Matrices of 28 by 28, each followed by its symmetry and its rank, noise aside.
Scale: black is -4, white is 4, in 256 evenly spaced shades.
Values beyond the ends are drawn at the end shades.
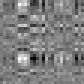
no symmetry, rank one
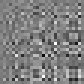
antisymmetric, rank two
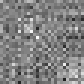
symmetric, rank three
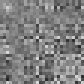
symmetric, rank two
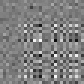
symmetric, rank one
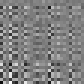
no symmetry, rank one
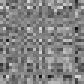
no symmetry, rank two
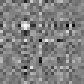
symmetric, rank two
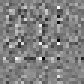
no symmetry, rank three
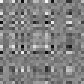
symmetric, rank one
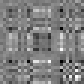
symmetric, rank two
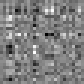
antisymmetric, rank two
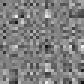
symmetric, rank three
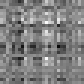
antisymmetric, rank two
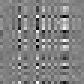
no symmetry, rank one
